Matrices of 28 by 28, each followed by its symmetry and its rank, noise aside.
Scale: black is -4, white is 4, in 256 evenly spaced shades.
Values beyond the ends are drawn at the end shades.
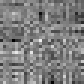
no symmetry, rank three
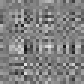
no symmetry, rank two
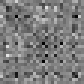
symmetric, rank three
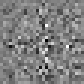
no symmetry, rank four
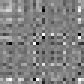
symmetric, rank two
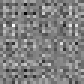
antisymmetric, rank four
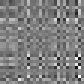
no symmetry, rank two
